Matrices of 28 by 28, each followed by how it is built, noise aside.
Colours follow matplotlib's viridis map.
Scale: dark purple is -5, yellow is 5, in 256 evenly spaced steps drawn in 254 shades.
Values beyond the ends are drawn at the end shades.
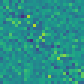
banded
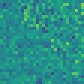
upper triangular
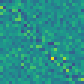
banded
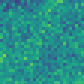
smooth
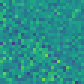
lower triangular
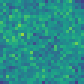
smooth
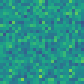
repeating columns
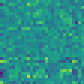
low rank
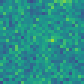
smooth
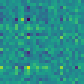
low rank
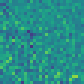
lower triangular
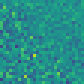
lower triangular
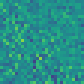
lower triangular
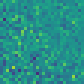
lower triangular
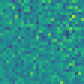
upper triangular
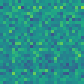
repeating columns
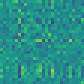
low rank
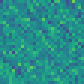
Toeplitz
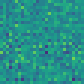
low rank
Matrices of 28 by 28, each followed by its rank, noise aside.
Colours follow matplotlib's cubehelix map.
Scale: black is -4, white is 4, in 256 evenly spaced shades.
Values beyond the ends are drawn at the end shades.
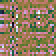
three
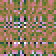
two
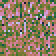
six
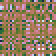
two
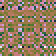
two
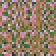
four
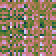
three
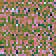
six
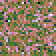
six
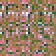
four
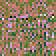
six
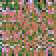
four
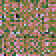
six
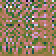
three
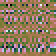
two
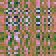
two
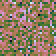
six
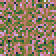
six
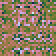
four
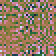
four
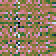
three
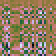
two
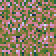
six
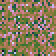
six
